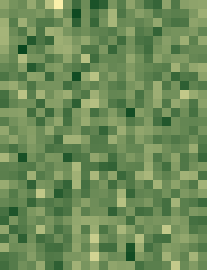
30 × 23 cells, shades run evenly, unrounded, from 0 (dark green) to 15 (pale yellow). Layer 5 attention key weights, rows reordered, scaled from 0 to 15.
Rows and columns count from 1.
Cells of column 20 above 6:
21
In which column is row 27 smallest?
3
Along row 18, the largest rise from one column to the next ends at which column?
4
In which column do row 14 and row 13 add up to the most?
10
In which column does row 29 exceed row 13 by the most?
11
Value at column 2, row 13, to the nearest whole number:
8
